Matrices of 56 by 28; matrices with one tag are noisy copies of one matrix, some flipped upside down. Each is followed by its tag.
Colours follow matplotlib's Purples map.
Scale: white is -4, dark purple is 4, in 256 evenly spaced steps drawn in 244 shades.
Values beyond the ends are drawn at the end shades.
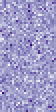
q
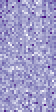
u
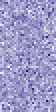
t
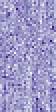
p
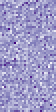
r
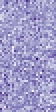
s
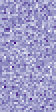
r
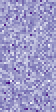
r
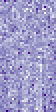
u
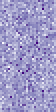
t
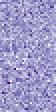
r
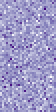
q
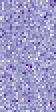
q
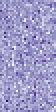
s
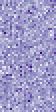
q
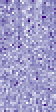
u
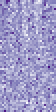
u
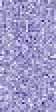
t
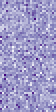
s
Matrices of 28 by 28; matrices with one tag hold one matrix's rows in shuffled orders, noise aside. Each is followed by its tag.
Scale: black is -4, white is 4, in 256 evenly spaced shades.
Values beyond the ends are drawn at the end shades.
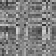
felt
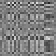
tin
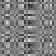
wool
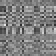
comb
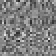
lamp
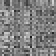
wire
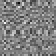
lamp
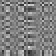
wool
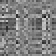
felt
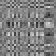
tin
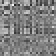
wire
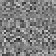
lamp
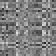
felt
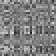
wire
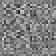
lamp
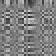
wool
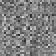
lamp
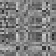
felt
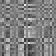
wool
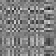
tin
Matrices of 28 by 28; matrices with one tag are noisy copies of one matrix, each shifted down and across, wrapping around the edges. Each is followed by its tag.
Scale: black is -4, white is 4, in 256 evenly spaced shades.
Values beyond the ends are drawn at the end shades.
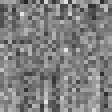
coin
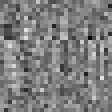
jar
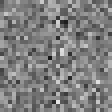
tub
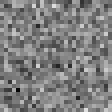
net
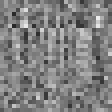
jar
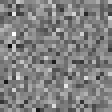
tub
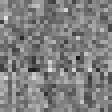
jar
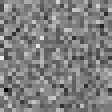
tub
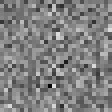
tub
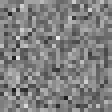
tub
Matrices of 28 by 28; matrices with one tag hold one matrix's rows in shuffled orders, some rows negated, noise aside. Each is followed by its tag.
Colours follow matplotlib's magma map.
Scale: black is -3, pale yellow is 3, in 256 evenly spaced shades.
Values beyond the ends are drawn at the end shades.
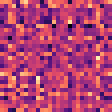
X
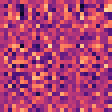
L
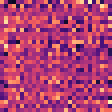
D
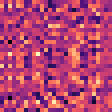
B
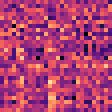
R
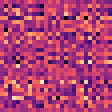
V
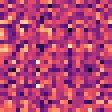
X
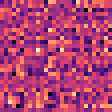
R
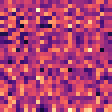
X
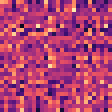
R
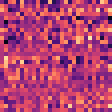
D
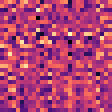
X
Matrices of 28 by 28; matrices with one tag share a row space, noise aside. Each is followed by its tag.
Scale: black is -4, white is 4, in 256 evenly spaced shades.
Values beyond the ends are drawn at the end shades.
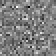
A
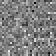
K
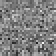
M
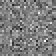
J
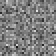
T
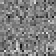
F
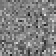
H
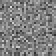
J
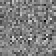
J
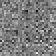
M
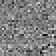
H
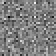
F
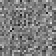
J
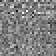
K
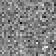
H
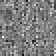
T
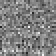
A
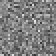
K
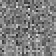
A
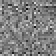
K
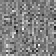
T
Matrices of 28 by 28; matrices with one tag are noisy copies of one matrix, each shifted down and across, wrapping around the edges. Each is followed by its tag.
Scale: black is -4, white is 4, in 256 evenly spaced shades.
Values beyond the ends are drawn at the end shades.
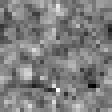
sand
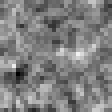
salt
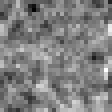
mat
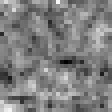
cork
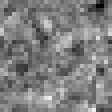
salt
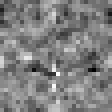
sand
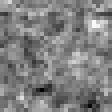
cork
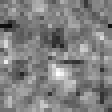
cork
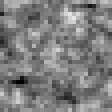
cork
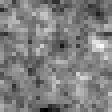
cork
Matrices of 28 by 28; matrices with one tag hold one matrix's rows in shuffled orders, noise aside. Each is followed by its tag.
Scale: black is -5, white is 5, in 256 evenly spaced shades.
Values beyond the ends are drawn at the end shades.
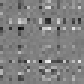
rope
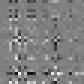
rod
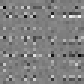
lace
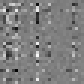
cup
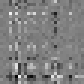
rod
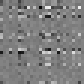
rope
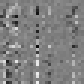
cup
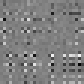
lace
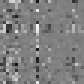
cup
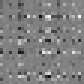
rope
